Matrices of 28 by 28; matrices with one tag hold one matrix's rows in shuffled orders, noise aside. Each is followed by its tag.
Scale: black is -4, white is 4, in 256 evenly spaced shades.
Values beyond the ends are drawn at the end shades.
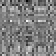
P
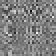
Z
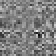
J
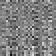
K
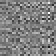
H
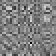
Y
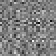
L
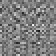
L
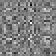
Y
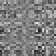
J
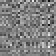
H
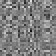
Y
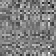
H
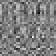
L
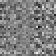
J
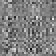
Z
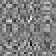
Y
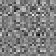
L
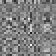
Y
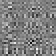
Z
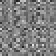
L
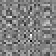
Y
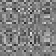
Y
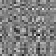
L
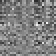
J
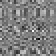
L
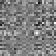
J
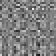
L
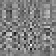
Y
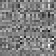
H
